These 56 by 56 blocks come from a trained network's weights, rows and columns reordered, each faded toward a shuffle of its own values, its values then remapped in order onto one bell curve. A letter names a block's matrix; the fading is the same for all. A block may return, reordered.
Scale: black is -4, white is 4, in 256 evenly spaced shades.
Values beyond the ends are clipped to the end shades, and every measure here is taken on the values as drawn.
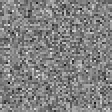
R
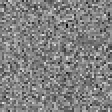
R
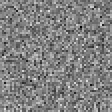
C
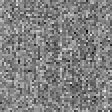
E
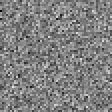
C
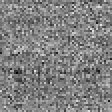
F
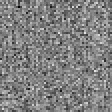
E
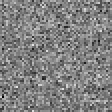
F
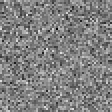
C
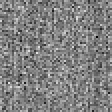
E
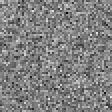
C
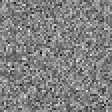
C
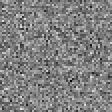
F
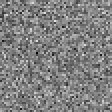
C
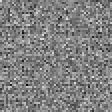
F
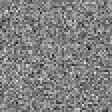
C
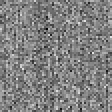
E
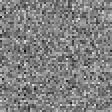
F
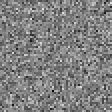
R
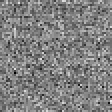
F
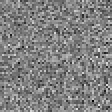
F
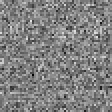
F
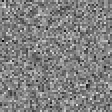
C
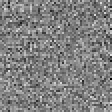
F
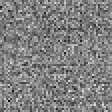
F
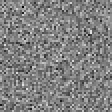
R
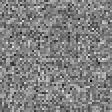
F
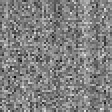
E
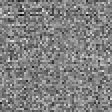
F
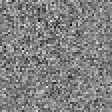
R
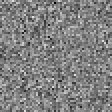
R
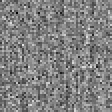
E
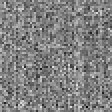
E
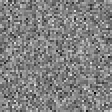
R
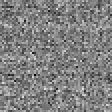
F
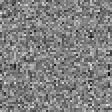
F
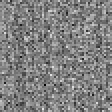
E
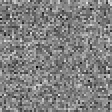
F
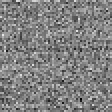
F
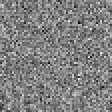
R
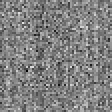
E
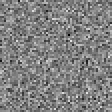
R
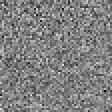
R
